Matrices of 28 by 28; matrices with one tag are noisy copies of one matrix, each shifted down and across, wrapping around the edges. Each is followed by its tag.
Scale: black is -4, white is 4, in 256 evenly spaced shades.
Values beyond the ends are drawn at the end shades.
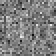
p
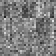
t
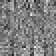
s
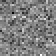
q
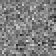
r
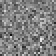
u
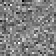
r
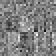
t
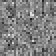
p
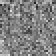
s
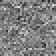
q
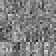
t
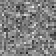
r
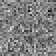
r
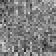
t
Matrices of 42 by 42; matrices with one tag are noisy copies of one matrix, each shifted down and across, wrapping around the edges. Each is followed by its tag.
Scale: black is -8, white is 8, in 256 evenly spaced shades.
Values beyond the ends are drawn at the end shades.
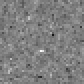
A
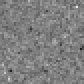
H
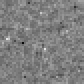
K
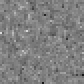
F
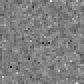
F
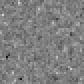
H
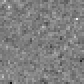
H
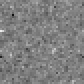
A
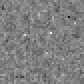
F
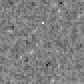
H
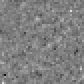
H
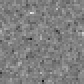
A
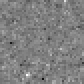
K
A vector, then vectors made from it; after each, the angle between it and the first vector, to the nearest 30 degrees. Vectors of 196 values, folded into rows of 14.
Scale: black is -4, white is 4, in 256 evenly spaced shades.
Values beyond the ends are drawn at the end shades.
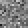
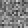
60 degrees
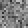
60 degrees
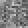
60 degrees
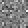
90 degrees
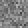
90 degrees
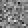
90 degrees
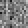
90 degrees
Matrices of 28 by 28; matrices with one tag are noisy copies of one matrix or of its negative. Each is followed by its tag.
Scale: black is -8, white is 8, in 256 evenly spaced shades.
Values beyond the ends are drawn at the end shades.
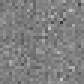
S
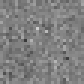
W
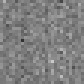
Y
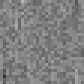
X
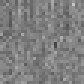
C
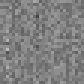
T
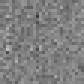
T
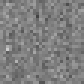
T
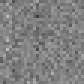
T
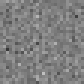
T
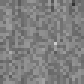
C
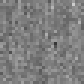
C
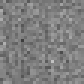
Y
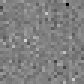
W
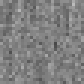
C
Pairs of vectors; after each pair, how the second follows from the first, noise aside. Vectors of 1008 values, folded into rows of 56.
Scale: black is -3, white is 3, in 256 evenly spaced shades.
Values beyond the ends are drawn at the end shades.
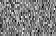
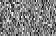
copied.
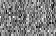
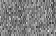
shrunk.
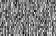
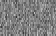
shrunk.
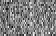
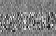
reversed, partly zeroed.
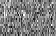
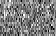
copied.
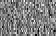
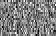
copied.
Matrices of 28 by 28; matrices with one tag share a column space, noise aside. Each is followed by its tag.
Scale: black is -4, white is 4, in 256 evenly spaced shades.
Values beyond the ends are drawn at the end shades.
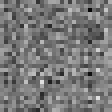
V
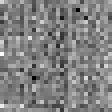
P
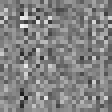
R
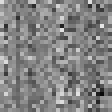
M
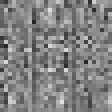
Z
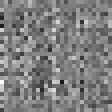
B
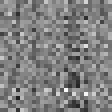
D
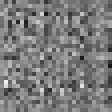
B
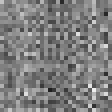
D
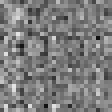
P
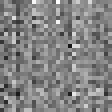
D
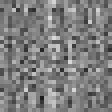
Z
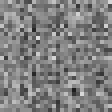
M
